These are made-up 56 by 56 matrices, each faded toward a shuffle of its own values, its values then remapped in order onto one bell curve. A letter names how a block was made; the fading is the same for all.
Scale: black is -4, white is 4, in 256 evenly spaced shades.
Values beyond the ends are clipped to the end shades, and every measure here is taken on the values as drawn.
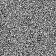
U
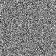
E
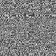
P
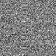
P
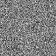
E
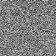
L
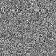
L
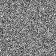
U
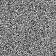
U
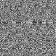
P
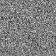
L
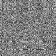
P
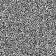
U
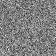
U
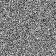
U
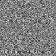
P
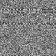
P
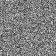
U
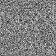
E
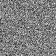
U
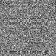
P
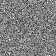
U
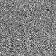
P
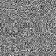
P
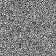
E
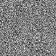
E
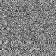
P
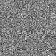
L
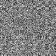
L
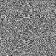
P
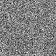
E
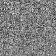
L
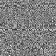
P
